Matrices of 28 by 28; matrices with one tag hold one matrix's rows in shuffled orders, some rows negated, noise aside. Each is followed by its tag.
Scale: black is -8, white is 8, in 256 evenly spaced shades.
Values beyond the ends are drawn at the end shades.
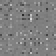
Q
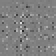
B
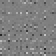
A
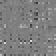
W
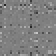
W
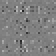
B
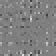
Q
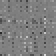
A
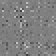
B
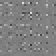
Q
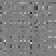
W
